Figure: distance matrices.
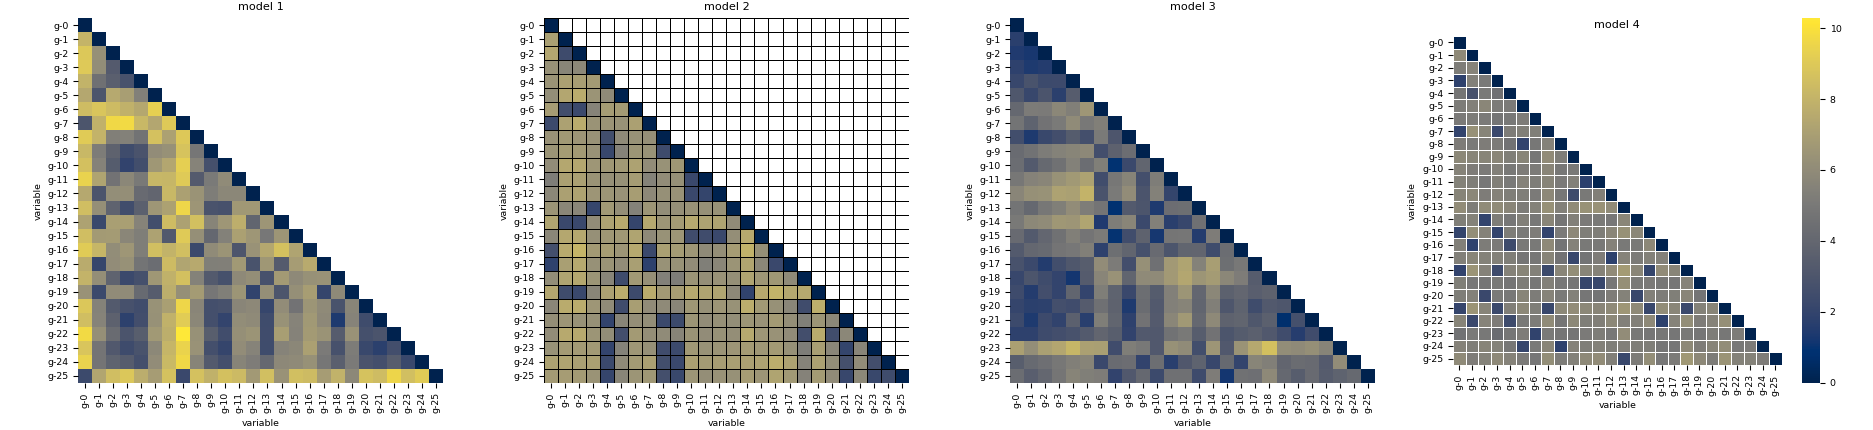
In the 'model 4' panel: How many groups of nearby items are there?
8
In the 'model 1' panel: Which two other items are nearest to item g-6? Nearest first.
g-15, g-9
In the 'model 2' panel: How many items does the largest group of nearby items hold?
7
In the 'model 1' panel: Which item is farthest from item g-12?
g-6
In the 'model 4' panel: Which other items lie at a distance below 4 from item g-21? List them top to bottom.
g-0, g-3, g-7, g-15, g-18
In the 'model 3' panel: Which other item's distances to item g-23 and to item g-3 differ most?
g-18
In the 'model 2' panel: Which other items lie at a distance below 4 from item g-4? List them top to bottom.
g-8, g-9, g-21, g-23, g-24, g-25
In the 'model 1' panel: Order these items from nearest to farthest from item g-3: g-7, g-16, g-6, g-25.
g-16, g-6, g-25, g-7
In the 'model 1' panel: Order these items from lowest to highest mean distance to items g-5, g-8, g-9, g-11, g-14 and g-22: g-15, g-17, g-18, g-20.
g-20, g-18, g-17, g-15
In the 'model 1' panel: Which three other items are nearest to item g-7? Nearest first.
g-25, g-0, g-19
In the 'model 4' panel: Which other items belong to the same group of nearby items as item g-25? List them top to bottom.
g-13
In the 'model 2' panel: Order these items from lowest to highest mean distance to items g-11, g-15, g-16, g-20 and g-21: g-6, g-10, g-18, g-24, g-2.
g-10, g-18, g-24, g-6, g-2
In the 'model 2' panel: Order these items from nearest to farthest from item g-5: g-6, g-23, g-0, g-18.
g-18, g-23, g-0, g-6
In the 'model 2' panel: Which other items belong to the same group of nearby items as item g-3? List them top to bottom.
g-13
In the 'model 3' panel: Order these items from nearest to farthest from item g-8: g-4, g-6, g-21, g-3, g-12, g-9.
g-21, g-3, g-4, g-9, g-6, g-12
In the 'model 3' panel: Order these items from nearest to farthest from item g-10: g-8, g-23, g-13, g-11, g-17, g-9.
g-13, g-8, g-23, g-9, g-17, g-11
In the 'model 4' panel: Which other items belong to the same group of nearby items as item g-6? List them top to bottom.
g-23
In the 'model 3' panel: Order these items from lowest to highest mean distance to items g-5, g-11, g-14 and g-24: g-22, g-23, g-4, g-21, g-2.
g-22, g-21, g-2, g-4, g-23
